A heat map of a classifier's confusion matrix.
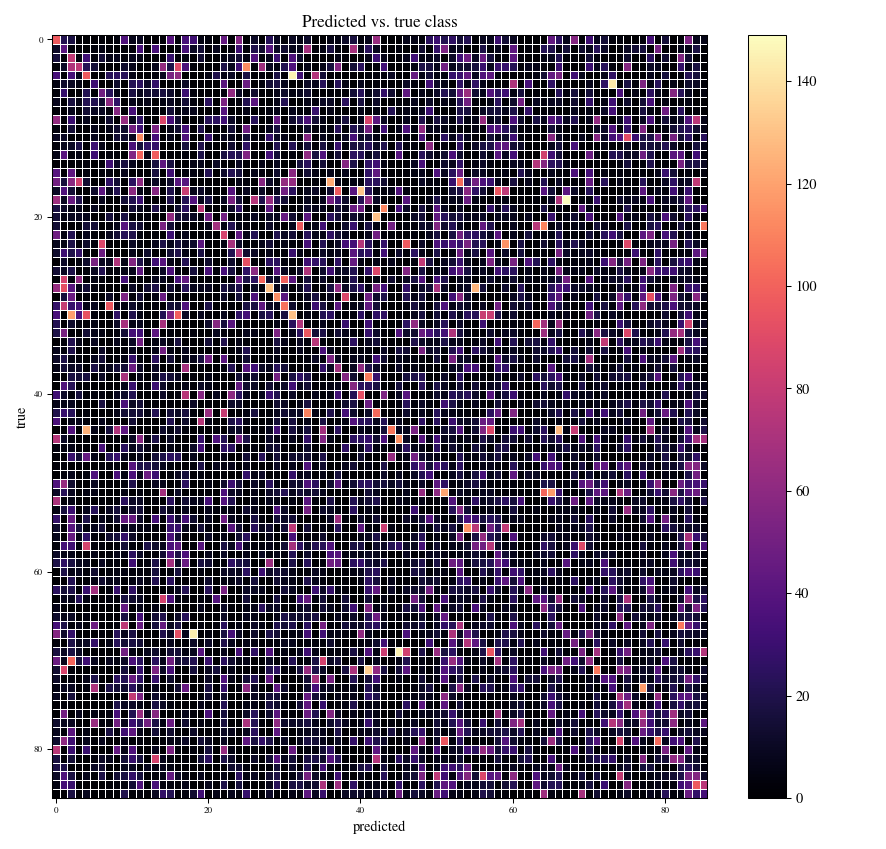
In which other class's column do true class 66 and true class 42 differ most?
82
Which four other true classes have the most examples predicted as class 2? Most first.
31, 70, 3, 16
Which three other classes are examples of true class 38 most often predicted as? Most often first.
41, 9, 29
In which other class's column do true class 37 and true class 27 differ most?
30
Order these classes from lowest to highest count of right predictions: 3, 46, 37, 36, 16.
46, 16, 36, 37, 3
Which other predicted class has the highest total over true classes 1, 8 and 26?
33
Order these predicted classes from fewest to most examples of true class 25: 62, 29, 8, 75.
29, 62, 75, 8
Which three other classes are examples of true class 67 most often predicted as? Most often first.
18, 16, 52
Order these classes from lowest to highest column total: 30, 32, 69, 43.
32, 69, 30, 43
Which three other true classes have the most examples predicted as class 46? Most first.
23, 69, 26
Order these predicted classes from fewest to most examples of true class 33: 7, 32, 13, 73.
7, 73, 32, 13
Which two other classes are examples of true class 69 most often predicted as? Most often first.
45, 57
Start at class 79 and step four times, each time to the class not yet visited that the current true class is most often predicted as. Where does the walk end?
10
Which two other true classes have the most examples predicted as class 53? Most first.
16, 66
